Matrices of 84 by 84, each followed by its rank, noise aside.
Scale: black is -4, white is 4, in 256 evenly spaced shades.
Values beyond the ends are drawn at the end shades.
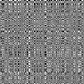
two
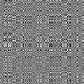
three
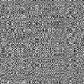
six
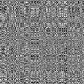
five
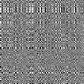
two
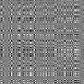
two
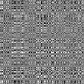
three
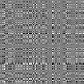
two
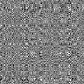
five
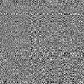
five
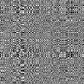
four
